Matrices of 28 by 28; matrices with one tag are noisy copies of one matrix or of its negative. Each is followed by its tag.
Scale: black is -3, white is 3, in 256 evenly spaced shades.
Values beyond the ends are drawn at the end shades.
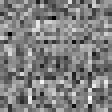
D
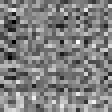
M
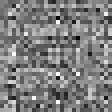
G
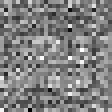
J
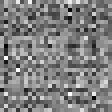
J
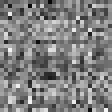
D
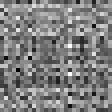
J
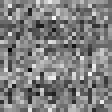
D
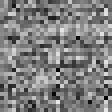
G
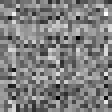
G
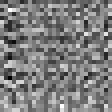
M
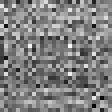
J
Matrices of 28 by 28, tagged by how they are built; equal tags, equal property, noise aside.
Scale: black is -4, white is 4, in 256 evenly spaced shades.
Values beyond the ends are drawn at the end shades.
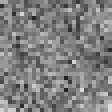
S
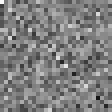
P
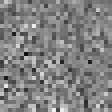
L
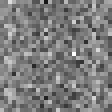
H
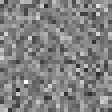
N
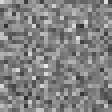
H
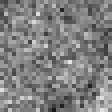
S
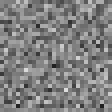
N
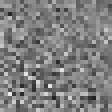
L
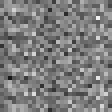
H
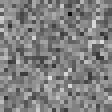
N
